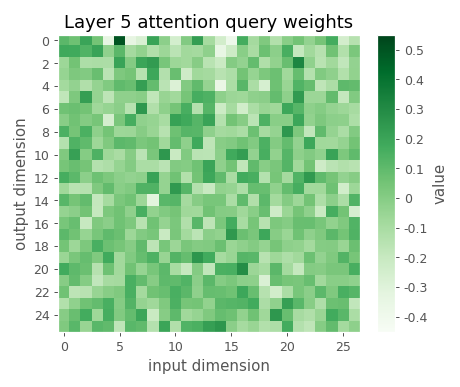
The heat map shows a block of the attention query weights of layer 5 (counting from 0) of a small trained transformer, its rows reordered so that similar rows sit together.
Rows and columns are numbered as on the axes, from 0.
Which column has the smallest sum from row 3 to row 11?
14
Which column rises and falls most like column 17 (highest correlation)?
4
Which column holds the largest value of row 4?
7
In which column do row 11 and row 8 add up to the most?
20
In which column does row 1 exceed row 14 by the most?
3
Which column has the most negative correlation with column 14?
5
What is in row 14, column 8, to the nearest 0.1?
-0.3
